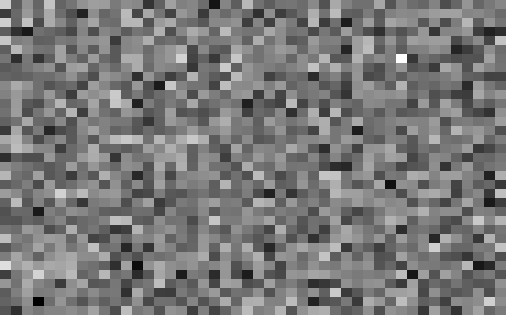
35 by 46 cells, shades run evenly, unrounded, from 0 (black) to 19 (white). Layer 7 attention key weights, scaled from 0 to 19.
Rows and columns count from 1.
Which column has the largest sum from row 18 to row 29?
31
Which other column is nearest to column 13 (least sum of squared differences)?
26
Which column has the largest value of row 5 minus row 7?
38
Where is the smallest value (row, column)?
34, 4
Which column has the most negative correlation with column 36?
21
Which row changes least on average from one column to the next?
24
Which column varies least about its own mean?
28
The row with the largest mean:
16
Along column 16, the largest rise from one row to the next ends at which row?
10
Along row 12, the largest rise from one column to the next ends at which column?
27
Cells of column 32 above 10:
8
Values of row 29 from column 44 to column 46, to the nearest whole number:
8 10 6
